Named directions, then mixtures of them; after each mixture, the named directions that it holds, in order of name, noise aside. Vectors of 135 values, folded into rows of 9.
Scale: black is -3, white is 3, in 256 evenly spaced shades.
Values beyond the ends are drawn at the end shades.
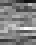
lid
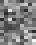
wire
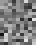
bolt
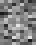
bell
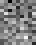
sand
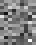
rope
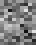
rope, wire.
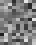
bolt.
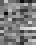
lid, rope, wire.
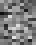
bell.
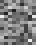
rope.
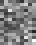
wire.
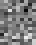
bell, bolt, wire.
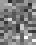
bolt, sand, wire.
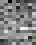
lid, sand.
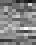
lid.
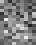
bell, sand.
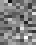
bolt, sand, wire.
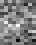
bell, rope, wire.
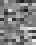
lid, wire.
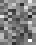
bell, rope.
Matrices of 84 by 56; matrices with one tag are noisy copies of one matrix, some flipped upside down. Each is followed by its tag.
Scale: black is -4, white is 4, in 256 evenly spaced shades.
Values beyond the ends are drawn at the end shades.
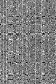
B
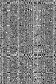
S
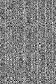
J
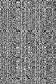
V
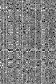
B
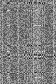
S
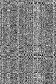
S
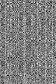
J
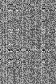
B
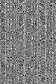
J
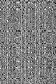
V
